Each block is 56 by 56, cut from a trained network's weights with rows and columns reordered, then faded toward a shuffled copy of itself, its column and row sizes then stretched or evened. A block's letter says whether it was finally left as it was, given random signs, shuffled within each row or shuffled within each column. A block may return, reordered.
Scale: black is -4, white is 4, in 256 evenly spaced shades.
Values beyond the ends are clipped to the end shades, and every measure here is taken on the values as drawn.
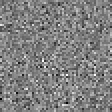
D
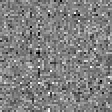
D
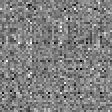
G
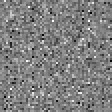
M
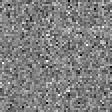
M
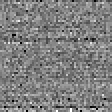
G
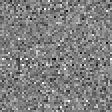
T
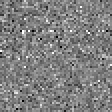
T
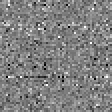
D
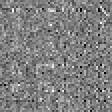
G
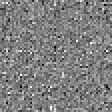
D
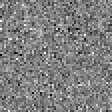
T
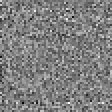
D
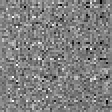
G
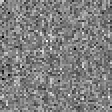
M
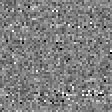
T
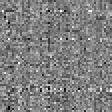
G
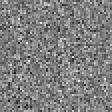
M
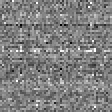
G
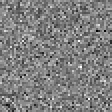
T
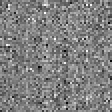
G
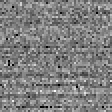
T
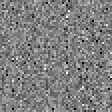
M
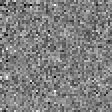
D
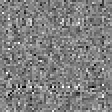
G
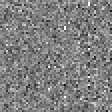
M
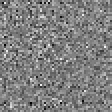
D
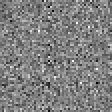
D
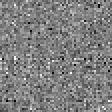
G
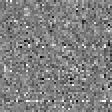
D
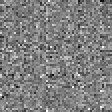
G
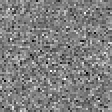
T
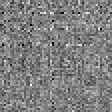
G
